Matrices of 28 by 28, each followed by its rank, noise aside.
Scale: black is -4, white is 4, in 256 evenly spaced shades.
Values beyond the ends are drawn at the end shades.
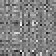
four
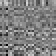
two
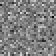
six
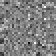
six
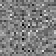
six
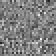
eight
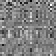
four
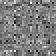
four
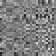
four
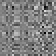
three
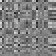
two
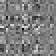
three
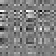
two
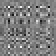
two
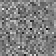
eight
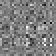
three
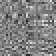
four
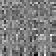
four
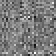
four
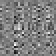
three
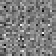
four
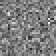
eight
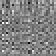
three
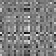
two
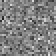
eight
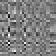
two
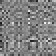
three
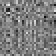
three
